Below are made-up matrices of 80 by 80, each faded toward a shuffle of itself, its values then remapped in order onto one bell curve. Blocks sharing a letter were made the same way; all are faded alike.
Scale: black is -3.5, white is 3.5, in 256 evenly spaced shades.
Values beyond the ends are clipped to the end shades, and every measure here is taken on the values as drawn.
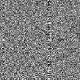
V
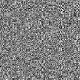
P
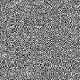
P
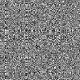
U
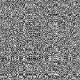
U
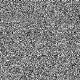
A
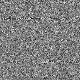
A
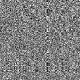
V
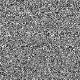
A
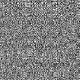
V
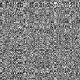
U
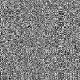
V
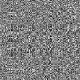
U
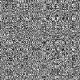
U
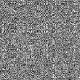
P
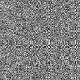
P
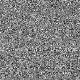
A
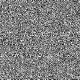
A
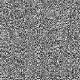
V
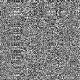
V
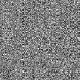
V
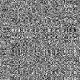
P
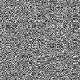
U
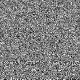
A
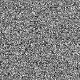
A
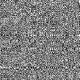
V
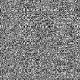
V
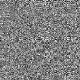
V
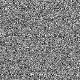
A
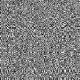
U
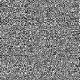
V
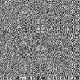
U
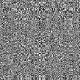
U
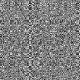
U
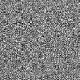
V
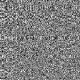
V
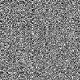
V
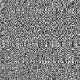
U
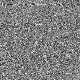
A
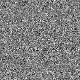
A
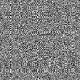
P
